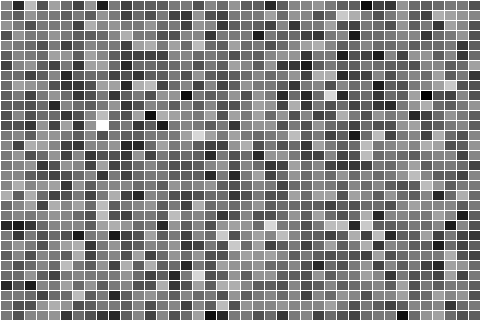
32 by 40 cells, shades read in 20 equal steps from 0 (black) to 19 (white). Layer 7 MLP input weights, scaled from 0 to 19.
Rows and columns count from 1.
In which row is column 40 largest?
7
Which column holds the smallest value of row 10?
36
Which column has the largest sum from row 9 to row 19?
9
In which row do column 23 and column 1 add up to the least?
29
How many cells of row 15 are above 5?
32
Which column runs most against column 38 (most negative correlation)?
28
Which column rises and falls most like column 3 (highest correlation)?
1
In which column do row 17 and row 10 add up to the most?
35
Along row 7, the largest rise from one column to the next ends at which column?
8
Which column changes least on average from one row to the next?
34
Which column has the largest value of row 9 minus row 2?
13
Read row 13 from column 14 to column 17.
2 9 10 9
